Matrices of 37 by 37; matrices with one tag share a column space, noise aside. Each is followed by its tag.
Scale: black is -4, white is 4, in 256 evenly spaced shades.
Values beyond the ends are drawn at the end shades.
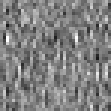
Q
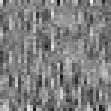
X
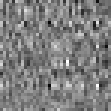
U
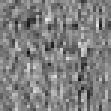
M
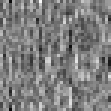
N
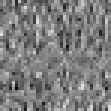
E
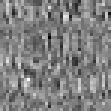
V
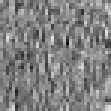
Q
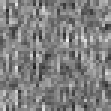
Q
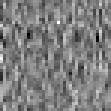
Q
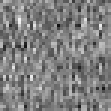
M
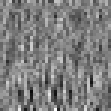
X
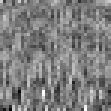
X
